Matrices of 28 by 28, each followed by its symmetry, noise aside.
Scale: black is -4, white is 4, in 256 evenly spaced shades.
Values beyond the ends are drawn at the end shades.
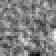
antisymmetric.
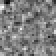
antisymmetric.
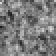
no symmetry.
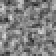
antisymmetric.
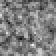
no symmetry.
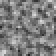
symmetric across the other diagonal.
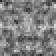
mirrored left to right.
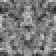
mirrored left to right.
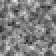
antisymmetric.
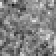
no symmetry.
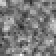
no symmetry.
